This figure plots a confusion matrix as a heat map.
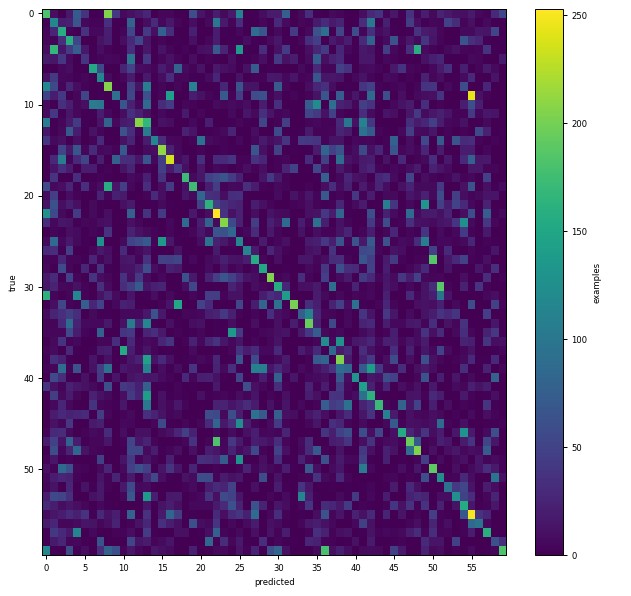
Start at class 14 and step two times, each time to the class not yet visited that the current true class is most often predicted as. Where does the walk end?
36
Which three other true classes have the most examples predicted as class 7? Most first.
25, 10, 35
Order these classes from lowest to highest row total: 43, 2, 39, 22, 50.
50, 43, 2, 22, 39
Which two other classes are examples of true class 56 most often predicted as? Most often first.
55, 19
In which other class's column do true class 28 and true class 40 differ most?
30
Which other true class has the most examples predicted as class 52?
1
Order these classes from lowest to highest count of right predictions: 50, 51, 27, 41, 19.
51, 41, 27, 19, 50
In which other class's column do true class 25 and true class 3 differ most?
15
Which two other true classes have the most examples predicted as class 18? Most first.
23, 29
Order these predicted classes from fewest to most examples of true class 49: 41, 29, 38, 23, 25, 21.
29, 38, 21, 41, 23, 25
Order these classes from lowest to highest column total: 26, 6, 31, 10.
26, 6, 31, 10
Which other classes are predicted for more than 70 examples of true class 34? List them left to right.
3, 11, 13
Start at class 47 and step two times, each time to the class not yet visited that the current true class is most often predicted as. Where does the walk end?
0
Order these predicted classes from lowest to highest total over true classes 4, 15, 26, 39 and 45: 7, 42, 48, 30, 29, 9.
9, 29, 7, 30, 48, 42
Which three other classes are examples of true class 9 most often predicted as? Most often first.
55, 16, 42
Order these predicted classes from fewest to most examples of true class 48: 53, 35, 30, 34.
53, 34, 30, 35
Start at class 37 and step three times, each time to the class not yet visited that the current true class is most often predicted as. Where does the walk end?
24
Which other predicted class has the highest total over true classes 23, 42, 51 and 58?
21
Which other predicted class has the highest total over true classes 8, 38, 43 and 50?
13
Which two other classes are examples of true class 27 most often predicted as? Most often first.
50, 41
